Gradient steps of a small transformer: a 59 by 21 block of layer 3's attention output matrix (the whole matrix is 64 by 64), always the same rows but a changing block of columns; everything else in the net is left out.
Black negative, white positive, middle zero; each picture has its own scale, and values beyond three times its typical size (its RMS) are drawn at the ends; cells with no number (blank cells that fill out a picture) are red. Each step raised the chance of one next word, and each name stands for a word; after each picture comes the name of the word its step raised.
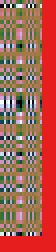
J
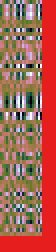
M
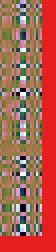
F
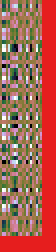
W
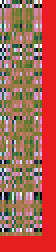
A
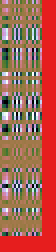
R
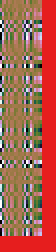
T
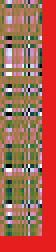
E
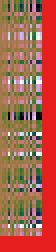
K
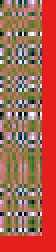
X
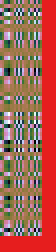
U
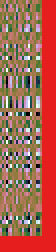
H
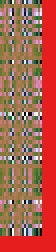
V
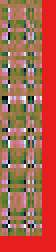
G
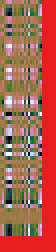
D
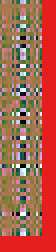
E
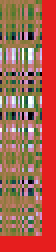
R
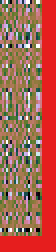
A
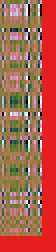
M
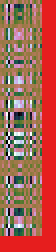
K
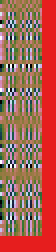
T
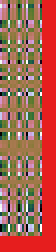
F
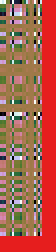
V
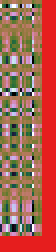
F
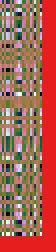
U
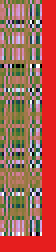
T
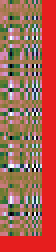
E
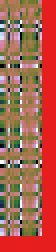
T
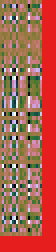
H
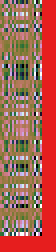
U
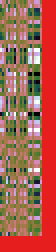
R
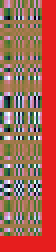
H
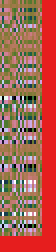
G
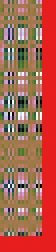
R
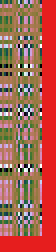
E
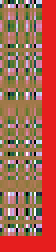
A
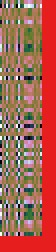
W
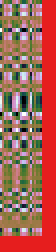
M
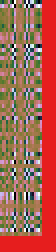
A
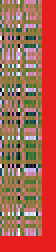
E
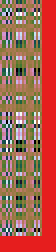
U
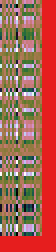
F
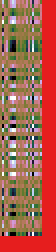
W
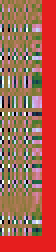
H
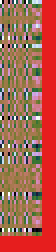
A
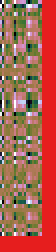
J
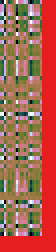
V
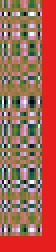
D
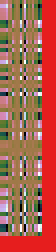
F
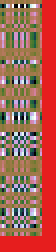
K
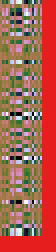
V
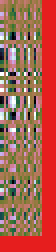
R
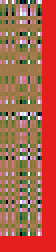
V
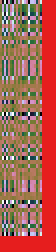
V
